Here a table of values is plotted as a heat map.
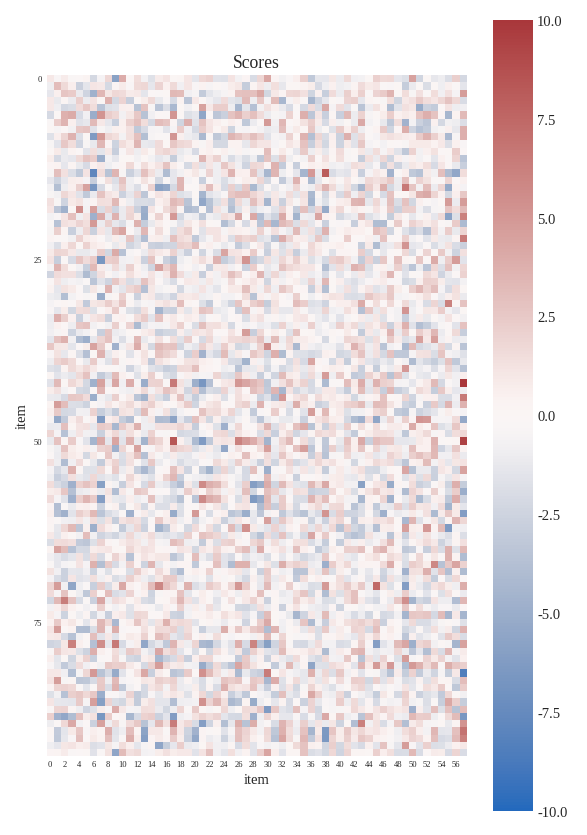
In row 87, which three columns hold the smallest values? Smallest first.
30, 50, 56
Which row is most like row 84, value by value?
24
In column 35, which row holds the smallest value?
13
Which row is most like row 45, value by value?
65
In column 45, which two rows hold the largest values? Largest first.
70, 81
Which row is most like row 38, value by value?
43
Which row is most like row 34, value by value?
7
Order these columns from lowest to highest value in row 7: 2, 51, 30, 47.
51, 47, 30, 2
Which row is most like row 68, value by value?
74
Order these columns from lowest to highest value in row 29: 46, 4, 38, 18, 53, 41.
38, 18, 46, 4, 41, 53
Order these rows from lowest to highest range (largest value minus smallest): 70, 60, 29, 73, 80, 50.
73, 29, 80, 60, 70, 50
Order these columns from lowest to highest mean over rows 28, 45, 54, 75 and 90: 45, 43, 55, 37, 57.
37, 55, 45, 43, 57
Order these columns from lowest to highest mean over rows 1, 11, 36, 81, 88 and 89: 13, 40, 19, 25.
25, 13, 40, 19
